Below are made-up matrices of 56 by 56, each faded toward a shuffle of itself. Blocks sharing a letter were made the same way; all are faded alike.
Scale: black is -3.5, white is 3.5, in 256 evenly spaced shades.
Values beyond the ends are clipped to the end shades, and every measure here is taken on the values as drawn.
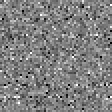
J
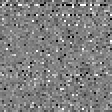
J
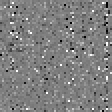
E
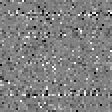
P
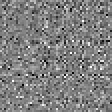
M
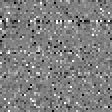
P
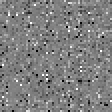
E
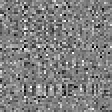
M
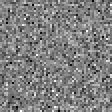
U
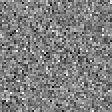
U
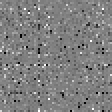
E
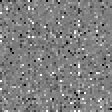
E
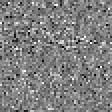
J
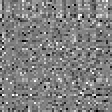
M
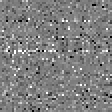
P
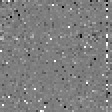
E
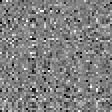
M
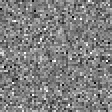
U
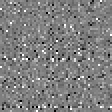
P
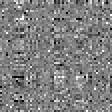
M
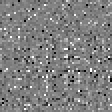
P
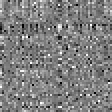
M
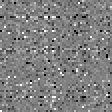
P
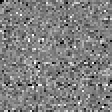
J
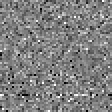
J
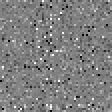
E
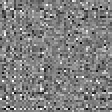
M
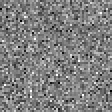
U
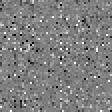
E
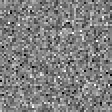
U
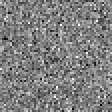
U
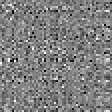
M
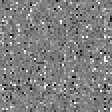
E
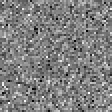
U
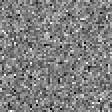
U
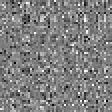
M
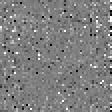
E
